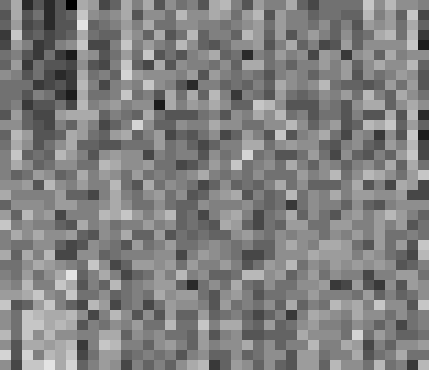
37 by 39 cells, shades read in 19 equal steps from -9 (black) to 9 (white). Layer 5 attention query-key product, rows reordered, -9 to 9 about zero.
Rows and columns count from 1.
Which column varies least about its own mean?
28
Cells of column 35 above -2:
28
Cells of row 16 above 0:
13
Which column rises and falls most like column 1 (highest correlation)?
5
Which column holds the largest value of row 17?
22
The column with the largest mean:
38
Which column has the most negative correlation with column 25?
12
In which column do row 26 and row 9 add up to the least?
7
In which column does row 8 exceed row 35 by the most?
8
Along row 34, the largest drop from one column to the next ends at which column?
34
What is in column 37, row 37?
0
